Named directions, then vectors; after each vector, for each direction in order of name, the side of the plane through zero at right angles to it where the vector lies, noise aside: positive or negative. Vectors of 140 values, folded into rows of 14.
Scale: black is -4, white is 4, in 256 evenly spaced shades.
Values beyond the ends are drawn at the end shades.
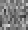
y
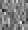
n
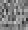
positive, negative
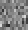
positive, negative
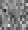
positive, positive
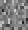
positive, negative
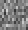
negative, positive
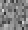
negative, positive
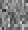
positive, positive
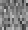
negative, negative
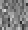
negative, negative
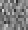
negative, positive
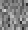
negative, negative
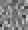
negative, positive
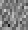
negative, negative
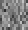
positive, positive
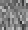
negative, negative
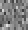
negative, positive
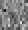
positive, positive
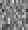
positive, negative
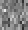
negative, negative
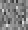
negative, positive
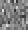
negative, positive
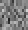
negative, positive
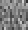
positive, positive
